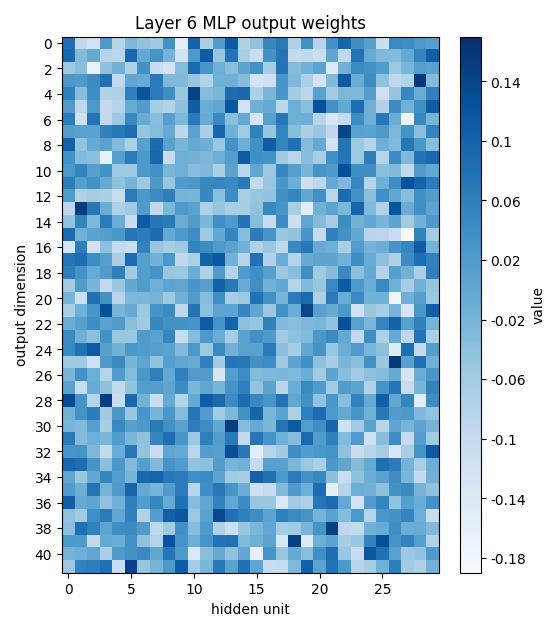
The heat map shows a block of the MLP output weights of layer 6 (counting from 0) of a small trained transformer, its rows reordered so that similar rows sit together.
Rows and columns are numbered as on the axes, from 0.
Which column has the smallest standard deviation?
6
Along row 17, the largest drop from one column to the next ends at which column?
16
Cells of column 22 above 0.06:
9
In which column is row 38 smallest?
13
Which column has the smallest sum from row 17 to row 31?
27
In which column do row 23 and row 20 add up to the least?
26
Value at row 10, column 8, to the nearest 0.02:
-0.02
